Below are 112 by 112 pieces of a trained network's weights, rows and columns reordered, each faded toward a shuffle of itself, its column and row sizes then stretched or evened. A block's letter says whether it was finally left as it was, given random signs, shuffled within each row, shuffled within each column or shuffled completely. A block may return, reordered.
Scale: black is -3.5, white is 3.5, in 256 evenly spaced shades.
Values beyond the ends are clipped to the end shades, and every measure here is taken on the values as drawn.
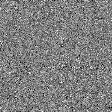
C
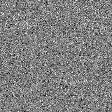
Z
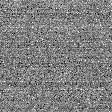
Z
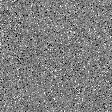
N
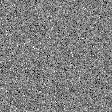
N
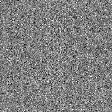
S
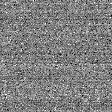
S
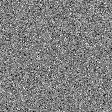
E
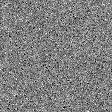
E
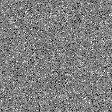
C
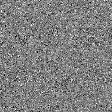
C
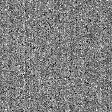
N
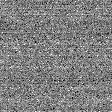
Z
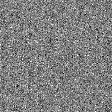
S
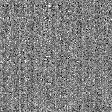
S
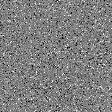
C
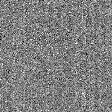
S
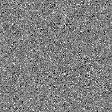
S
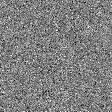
Z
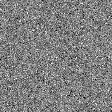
Z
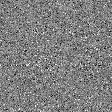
Z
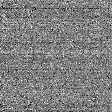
S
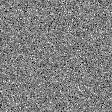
E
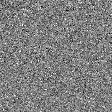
Z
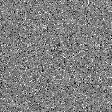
S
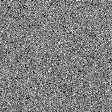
Z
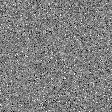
E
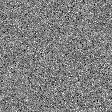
E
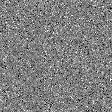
N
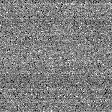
Z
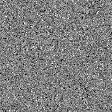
C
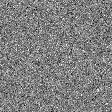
E
